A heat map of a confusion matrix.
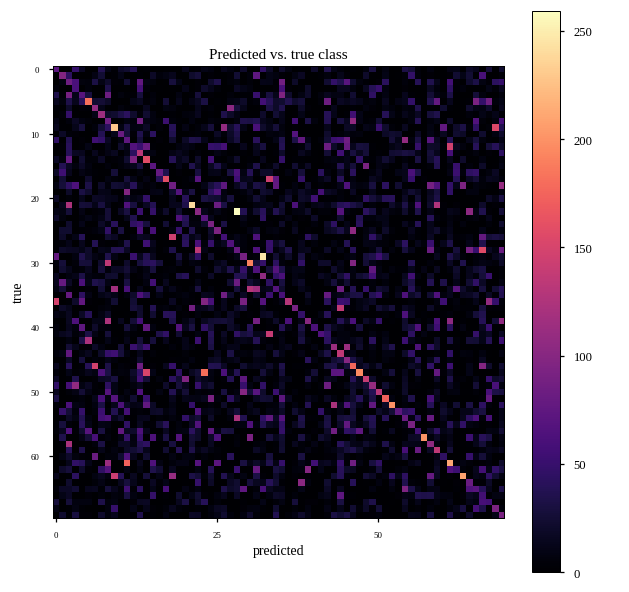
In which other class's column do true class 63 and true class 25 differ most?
9
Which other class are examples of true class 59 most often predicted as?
56
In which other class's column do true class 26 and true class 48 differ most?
18
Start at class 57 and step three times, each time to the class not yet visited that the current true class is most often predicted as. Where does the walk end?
46
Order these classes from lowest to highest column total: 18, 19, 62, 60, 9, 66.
60, 62, 19, 18, 9, 66
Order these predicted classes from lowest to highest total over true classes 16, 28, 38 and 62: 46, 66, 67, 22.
67, 46, 22, 66
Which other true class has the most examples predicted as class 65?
5
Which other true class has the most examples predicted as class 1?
33
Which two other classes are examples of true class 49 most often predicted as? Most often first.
3, 42
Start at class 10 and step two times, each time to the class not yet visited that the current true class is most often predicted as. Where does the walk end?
44
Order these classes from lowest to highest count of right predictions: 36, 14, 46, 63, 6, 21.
6, 36, 14, 46, 63, 21
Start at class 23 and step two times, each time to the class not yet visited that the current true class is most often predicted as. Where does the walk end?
11
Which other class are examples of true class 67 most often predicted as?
66
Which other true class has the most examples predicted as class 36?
39
